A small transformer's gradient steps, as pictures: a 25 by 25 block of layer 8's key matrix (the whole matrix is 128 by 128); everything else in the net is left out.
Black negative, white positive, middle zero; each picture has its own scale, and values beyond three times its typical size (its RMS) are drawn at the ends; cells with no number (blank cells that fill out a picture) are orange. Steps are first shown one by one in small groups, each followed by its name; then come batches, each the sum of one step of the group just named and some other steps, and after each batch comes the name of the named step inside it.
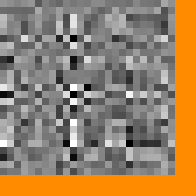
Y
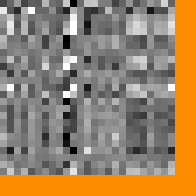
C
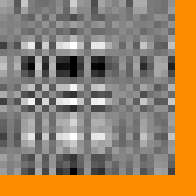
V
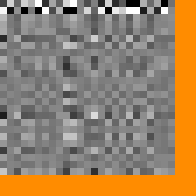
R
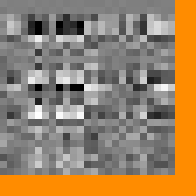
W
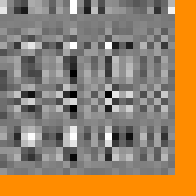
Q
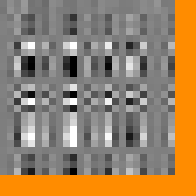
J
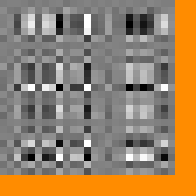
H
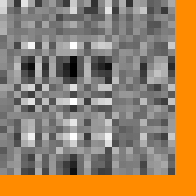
V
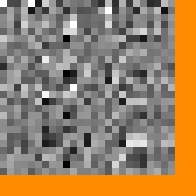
C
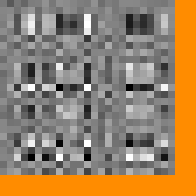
H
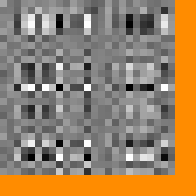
H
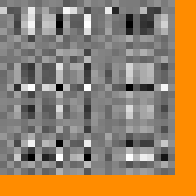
H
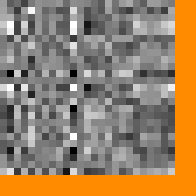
C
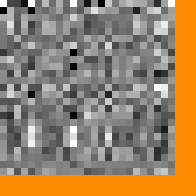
Q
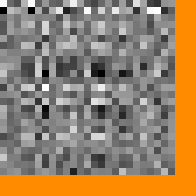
V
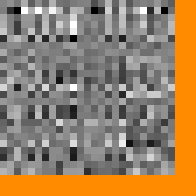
Y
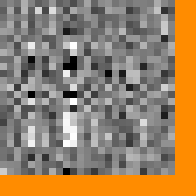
J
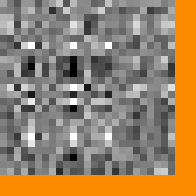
V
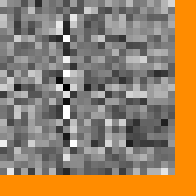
Y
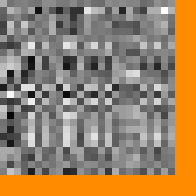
J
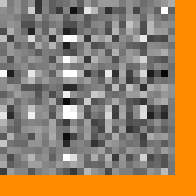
W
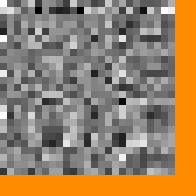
Q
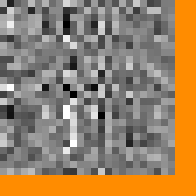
Y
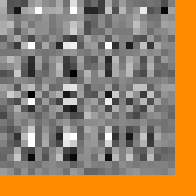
Q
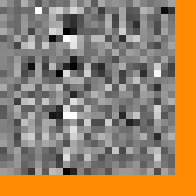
V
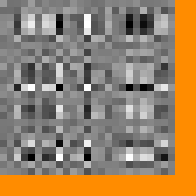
H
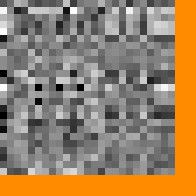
W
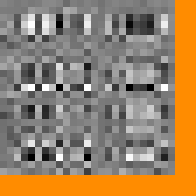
H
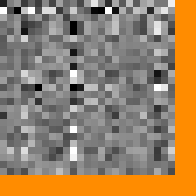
W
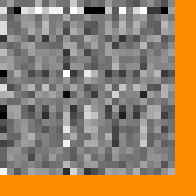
Q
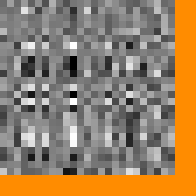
J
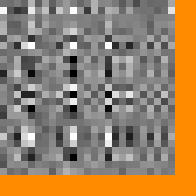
Q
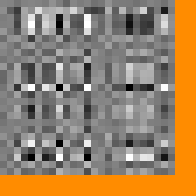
H
